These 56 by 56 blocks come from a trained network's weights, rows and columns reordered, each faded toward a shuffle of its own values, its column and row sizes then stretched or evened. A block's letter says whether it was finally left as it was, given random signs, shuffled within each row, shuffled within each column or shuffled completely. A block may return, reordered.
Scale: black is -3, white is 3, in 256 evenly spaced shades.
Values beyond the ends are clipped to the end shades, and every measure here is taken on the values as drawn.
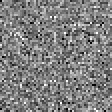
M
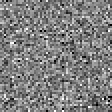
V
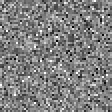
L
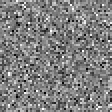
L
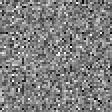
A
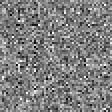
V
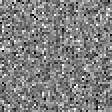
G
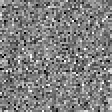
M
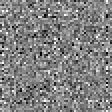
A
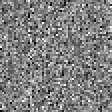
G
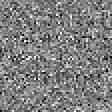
M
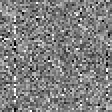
G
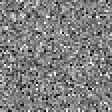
M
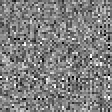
V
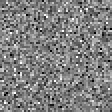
L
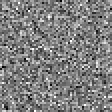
L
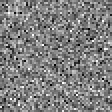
L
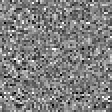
V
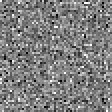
A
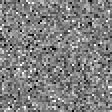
L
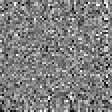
V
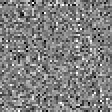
V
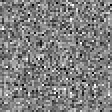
V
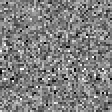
M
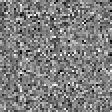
A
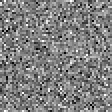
G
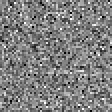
L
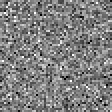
L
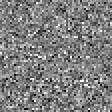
M
